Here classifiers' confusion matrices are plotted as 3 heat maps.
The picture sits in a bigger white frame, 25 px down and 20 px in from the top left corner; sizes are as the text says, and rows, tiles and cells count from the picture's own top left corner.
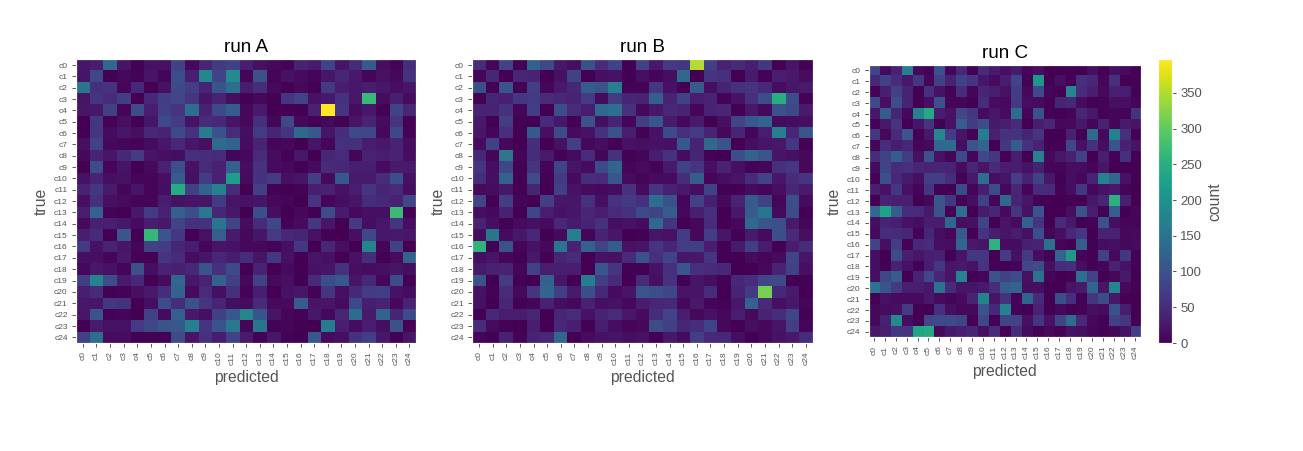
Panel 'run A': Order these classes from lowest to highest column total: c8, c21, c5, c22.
c22, c5, c8, c21
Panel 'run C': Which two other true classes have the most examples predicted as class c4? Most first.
c24, c1
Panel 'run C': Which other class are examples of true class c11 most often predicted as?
c8
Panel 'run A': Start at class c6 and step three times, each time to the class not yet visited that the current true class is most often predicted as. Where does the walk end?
c7
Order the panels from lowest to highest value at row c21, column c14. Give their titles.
run A, run B, run C
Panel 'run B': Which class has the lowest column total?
c3
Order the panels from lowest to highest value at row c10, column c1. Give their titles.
run B, run A, run C
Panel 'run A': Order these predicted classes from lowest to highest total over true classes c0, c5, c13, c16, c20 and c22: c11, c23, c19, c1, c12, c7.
c19, c12, c11, c1, c23, c7
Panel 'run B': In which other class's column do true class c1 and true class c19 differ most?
c8
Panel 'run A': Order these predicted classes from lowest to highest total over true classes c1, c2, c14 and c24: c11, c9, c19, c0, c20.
c19, c20, c0, c9, c11
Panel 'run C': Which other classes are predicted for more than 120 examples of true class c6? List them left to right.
c10, c20, c22
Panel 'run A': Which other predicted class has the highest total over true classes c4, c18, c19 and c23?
c11
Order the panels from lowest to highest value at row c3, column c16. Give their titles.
run C, run B, run A
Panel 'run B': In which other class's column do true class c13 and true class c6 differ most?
c22
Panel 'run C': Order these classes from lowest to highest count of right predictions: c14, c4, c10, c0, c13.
c13, c0, c14, c10, c4
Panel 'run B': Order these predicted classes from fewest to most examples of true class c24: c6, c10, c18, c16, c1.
c1, c10, c18, c16, c6
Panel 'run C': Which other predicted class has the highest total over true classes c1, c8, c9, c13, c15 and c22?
c2
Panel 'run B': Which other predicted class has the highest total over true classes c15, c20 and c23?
c21
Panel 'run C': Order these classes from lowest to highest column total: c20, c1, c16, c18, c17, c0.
c16, c17, c20, c0, c18, c1
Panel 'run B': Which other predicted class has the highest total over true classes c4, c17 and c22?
c23
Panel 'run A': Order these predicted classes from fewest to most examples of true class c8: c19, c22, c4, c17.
c17, c22, c19, c4
